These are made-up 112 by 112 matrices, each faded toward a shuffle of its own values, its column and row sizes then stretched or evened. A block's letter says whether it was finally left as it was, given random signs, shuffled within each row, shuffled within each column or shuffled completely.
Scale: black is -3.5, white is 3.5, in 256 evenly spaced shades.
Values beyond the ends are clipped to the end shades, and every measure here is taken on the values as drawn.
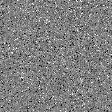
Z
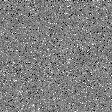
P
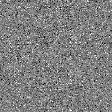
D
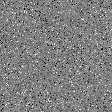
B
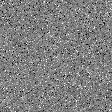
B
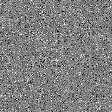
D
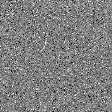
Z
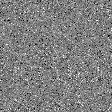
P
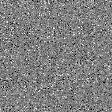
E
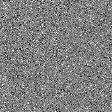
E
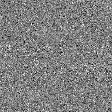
E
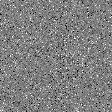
Z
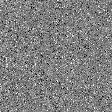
Z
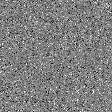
P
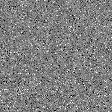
P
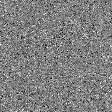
P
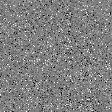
E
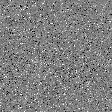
P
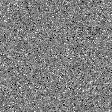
P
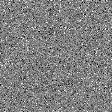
E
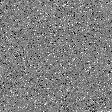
B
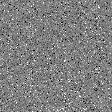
Z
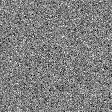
B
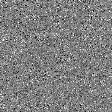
E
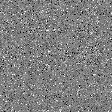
E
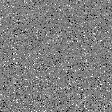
D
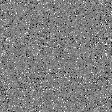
E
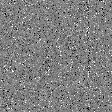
Z
